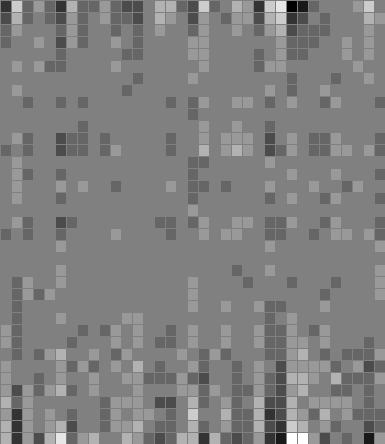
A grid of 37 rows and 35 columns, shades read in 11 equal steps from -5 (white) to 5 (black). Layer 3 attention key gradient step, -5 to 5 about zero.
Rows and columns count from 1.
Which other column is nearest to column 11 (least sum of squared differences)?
21
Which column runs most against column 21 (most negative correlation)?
10
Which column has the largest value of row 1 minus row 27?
27
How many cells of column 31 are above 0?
5
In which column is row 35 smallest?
18
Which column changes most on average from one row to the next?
6
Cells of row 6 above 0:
3
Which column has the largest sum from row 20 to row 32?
26
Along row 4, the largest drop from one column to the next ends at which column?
7
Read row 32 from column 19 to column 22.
2 0 0 1
